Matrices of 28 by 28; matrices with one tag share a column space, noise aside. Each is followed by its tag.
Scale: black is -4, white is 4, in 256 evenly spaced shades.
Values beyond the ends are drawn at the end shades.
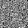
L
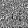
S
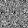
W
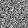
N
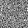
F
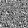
W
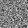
N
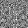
S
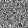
W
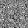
S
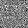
F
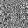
S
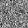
W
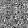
S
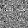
F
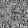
W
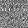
F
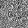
F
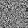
F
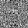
W
